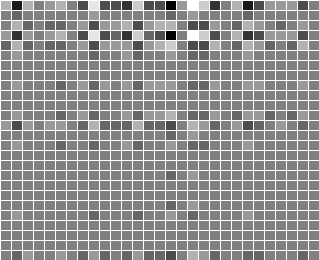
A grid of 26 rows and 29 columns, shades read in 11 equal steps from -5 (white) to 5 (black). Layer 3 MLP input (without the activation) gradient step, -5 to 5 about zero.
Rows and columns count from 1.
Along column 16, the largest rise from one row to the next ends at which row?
4
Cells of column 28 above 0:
4
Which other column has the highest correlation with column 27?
25
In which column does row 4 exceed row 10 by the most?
16
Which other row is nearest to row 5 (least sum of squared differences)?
3
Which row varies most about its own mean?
1
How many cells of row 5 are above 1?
4
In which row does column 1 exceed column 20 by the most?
5
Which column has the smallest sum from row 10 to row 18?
18
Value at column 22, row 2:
0
